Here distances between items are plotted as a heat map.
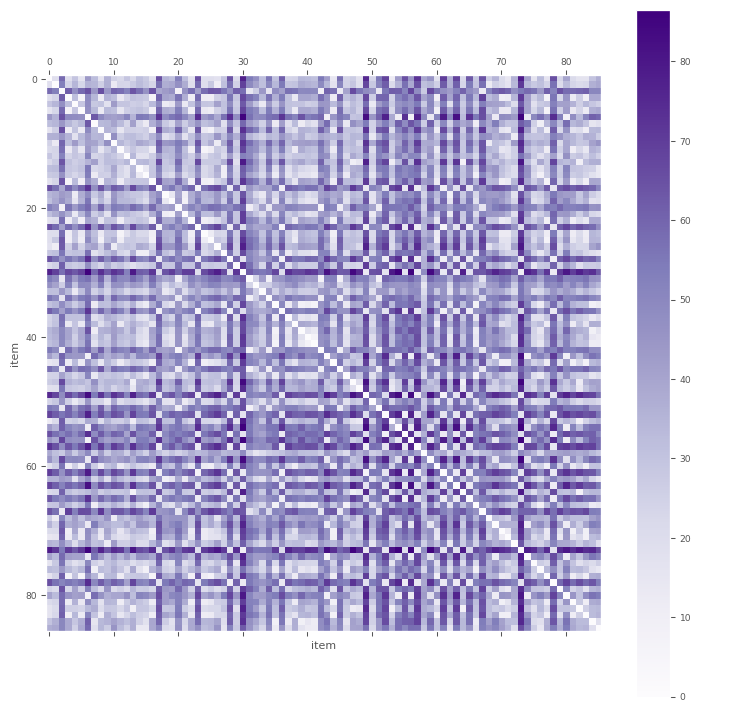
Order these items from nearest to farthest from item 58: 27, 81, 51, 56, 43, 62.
62, 51, 27, 81, 43, 56
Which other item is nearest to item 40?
41
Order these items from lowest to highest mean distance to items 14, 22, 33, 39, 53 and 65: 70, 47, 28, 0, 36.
0, 70, 47, 36, 28
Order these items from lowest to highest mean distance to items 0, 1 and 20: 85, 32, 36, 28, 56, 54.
32, 85, 54, 56, 36, 28
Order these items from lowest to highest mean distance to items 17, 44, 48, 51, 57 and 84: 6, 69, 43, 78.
78, 69, 43, 6
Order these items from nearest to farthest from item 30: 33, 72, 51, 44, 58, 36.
36, 58, 33, 72, 51, 44
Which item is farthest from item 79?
73
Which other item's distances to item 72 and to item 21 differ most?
19
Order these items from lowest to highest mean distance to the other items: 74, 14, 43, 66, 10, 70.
66, 14, 70, 10, 74, 43
